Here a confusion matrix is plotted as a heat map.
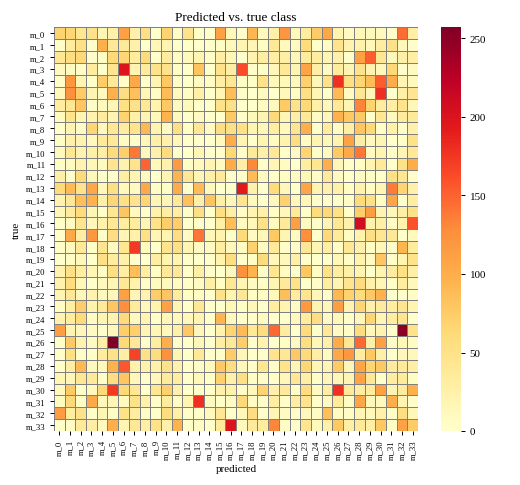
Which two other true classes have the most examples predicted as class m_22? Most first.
m_16, m_27
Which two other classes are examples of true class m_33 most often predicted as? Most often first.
m_16, m_20
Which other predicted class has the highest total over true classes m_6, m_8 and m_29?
m_28
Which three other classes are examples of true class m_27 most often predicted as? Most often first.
m_7, m_10, m_26
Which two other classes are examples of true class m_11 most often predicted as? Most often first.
m_8, m_18
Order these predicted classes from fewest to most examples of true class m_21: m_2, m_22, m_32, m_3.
m_3, m_2, m_32, m_22
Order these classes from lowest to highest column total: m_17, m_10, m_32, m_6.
m_17, m_32, m_10, m_6
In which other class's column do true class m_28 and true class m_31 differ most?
m_13
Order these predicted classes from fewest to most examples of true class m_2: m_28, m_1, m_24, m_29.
m_24, m_1, m_28, m_29
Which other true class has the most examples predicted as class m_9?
m_22
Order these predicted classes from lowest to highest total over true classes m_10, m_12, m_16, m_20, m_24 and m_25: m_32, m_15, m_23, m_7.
m_15, m_23, m_7, m_32
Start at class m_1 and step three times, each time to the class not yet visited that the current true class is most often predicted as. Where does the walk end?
m_5
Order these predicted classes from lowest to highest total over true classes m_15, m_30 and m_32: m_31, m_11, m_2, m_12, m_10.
m_12, m_31, m_11, m_2, m_10
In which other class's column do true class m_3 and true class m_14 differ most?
m_6
